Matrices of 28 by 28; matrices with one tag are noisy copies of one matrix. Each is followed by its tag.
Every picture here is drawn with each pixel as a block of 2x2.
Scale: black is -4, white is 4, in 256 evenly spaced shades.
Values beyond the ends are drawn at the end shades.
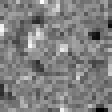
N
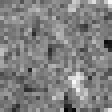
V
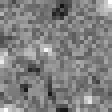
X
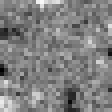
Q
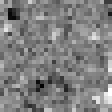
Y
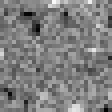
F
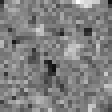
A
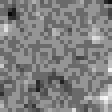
Y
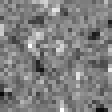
N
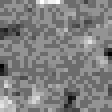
Q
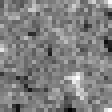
V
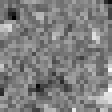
Y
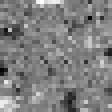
Q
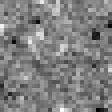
N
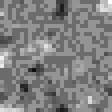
X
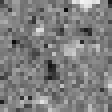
A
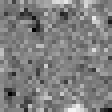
F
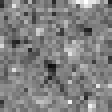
A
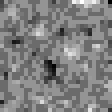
A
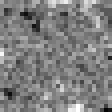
F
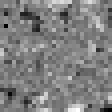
F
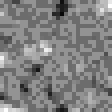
X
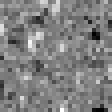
N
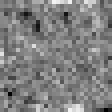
F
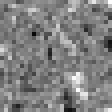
V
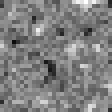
A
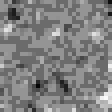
Y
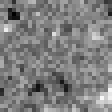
Y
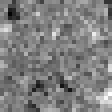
Y
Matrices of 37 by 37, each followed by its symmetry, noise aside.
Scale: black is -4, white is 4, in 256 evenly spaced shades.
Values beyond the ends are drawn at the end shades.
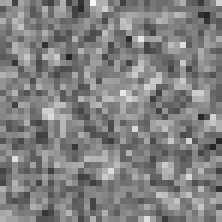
symmetric across the other diagonal.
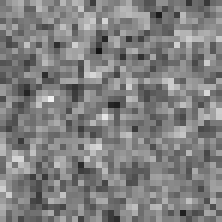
antisymmetric.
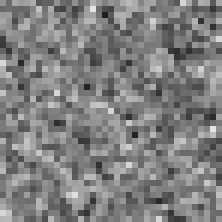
symmetric across the other diagonal.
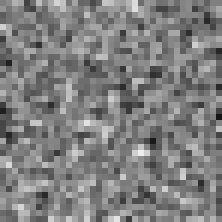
antisymmetric.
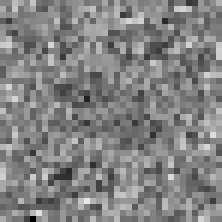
same after a half turn.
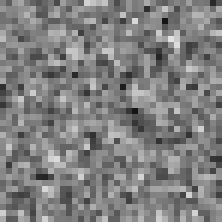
antisymmetric.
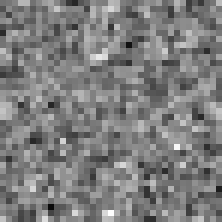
same after a half turn.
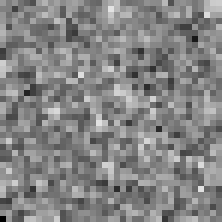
symmetric across the other diagonal.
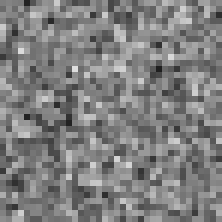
antisymmetric.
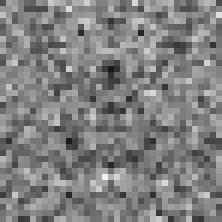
mirrored left to right.
